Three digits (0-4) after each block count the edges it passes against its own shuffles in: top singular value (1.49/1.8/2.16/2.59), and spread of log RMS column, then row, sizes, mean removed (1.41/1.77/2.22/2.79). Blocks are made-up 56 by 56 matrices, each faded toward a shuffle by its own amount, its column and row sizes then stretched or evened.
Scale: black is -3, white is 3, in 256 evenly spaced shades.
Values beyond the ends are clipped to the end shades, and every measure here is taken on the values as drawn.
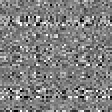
3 1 4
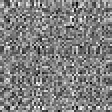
3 1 2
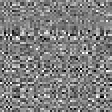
4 0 4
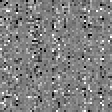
0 4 1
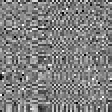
4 0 3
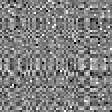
4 1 2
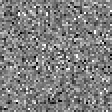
1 0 2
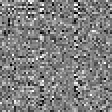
3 3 1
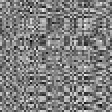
4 4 1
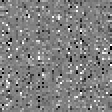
0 4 1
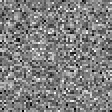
2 0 0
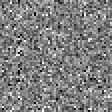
0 1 1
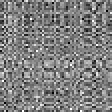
4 2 1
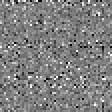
1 1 2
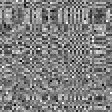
4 0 3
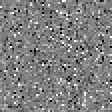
0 1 0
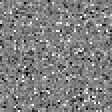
0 0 1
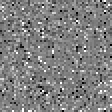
0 2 1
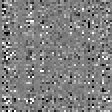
0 4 3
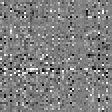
1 4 3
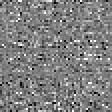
2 1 3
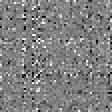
1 3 2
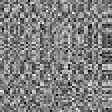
3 1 0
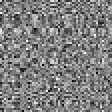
3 1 0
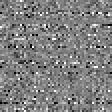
0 0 4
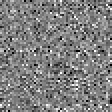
1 1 2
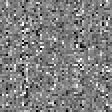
1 4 1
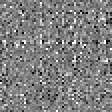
2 2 2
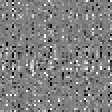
2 4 2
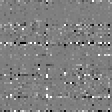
2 2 4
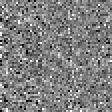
1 2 0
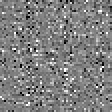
1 3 1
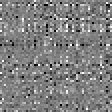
3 3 3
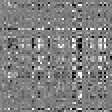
4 4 4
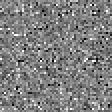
0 0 2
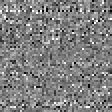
2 0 3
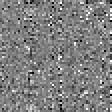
2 3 0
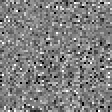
1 0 2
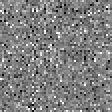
1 1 0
